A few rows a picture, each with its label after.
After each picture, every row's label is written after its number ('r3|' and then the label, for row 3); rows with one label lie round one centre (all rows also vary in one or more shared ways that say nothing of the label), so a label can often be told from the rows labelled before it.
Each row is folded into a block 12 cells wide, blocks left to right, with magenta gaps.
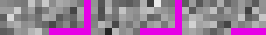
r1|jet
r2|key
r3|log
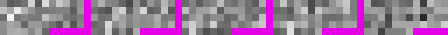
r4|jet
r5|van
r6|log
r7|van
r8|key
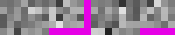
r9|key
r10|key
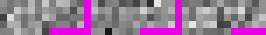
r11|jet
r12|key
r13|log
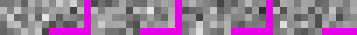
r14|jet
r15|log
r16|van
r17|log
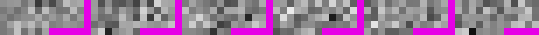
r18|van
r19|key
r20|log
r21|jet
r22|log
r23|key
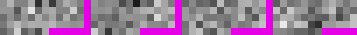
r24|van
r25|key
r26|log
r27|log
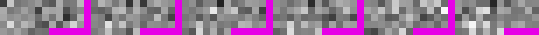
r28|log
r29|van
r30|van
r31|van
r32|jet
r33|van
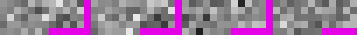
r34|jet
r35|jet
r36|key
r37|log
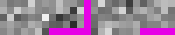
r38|jet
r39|van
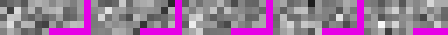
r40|log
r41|jet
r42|log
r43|van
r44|van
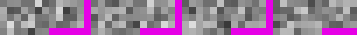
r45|log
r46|log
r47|log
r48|van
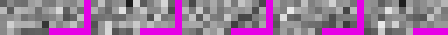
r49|log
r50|van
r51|jet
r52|jet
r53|van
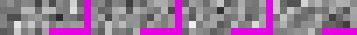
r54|van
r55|van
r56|log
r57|jet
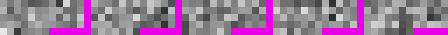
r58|key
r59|jet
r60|jet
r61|key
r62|log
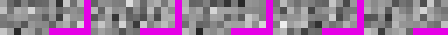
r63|key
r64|log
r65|key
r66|log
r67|key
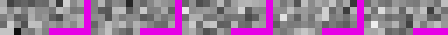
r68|key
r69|van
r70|log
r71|jet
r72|log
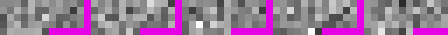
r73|jet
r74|jet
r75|van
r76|jet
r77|van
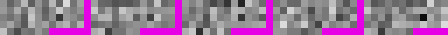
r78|key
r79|key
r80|key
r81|log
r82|key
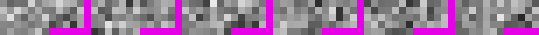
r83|jet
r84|van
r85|jet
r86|log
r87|log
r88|jet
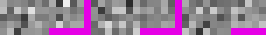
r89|key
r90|van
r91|key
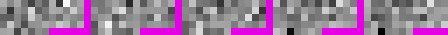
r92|key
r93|van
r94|van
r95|key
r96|key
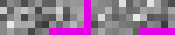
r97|log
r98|jet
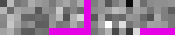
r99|log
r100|van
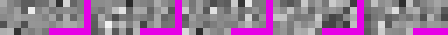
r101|key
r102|van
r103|key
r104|jet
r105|van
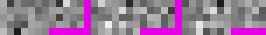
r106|key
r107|van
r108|van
